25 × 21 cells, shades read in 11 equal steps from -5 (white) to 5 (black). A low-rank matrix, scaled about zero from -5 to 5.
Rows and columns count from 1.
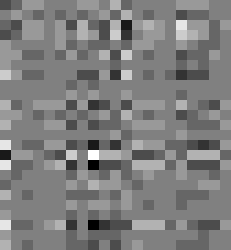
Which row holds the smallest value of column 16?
16
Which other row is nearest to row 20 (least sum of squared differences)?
25
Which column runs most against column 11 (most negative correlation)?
1
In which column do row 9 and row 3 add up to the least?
17
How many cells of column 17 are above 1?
4
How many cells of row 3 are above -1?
9
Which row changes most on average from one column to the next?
3
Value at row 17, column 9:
5
